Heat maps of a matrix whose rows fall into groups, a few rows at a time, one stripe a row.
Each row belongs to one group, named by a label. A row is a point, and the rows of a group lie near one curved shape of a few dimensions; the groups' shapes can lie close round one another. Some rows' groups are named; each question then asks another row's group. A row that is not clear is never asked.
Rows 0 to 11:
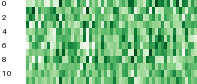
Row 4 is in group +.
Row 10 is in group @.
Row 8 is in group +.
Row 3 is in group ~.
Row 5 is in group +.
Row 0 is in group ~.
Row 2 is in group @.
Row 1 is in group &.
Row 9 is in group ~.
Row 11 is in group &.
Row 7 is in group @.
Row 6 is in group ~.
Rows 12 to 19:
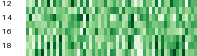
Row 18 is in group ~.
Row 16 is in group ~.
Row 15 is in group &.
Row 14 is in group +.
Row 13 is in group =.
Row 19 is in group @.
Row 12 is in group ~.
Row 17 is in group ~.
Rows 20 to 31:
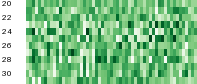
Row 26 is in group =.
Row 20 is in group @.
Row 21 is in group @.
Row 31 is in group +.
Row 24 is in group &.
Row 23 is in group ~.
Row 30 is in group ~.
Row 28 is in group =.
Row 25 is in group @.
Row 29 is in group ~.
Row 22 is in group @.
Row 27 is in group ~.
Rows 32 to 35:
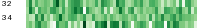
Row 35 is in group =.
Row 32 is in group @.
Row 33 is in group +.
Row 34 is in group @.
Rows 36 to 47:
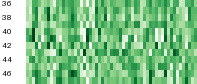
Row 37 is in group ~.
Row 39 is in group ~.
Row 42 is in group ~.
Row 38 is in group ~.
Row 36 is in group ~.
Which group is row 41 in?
&
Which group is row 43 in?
=
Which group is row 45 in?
~
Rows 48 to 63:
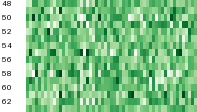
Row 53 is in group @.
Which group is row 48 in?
~
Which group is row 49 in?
@
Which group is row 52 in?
~
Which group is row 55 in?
+
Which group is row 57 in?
~
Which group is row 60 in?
=
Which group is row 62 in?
~
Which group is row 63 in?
@
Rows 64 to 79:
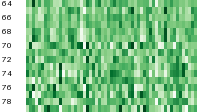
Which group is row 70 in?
+
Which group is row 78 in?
@
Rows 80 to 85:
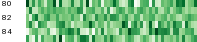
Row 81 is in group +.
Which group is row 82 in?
~
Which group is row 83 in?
@
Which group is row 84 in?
~
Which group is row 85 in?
~
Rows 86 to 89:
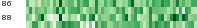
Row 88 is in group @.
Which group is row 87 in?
@
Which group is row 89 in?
~
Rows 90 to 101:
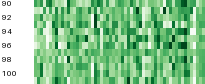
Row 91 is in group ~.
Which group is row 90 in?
@
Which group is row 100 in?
&
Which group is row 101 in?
=
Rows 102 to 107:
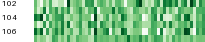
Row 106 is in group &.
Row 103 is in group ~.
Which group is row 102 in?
~
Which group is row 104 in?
&
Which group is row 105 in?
~
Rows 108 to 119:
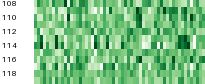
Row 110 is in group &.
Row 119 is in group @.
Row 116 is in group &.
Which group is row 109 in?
~
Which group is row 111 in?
&
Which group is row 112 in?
+
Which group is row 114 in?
&
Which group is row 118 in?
@
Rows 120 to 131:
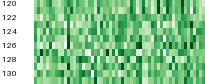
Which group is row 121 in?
@
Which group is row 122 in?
=
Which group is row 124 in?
~
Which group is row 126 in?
~
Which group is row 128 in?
+
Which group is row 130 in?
+
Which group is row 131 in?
&
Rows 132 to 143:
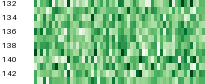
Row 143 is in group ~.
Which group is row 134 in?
~
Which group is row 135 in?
@
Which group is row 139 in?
&
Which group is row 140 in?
~
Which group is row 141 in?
=
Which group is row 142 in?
&
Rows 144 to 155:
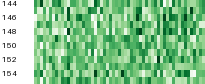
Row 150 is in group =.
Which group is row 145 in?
~
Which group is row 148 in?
~
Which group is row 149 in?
=
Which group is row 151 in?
~
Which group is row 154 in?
&
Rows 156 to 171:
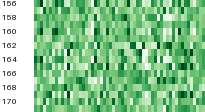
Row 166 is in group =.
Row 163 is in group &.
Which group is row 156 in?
&
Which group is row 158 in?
@
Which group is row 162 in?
@
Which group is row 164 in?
&
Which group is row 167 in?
~
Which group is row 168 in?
@
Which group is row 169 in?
@
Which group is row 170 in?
~
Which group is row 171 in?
@
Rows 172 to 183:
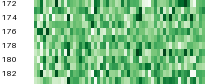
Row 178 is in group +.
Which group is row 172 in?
&
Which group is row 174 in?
~
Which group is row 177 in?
~
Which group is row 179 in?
~
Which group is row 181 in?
+
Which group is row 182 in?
&
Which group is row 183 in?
~
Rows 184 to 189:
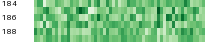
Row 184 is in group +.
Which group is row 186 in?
@
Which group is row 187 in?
+
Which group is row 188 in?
@
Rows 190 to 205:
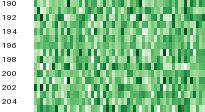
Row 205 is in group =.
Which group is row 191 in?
+
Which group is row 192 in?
&
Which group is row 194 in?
&
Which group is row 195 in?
@
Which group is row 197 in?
~
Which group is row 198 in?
&
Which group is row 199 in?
+
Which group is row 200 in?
+
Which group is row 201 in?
~
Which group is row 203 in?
~
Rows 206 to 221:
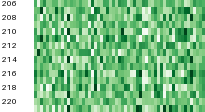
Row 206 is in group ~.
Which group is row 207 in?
&
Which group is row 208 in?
~
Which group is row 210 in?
&
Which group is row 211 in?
=
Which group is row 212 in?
~
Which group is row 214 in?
@
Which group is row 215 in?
=
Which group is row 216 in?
&
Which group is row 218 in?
+
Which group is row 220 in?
@
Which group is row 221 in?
~
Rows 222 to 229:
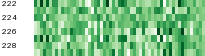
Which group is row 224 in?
@
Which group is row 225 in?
~
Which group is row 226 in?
@
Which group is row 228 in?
@
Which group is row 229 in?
@
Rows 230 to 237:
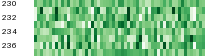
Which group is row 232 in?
=
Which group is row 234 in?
+
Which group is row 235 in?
&
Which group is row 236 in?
~
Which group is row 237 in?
=
